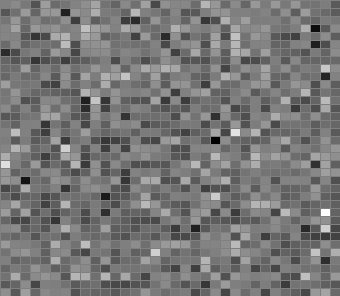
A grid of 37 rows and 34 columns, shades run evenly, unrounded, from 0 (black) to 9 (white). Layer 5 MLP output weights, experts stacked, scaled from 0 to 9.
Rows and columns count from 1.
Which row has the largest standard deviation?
27
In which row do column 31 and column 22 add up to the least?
18
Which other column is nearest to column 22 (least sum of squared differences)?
26
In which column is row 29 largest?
33
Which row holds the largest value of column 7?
19
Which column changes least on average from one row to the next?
10
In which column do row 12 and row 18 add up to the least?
22
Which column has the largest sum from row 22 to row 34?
21
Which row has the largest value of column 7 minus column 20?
29
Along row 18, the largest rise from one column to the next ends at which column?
23
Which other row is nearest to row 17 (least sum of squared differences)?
5
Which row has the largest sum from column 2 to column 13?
4
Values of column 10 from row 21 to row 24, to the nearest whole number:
5 5 4 5
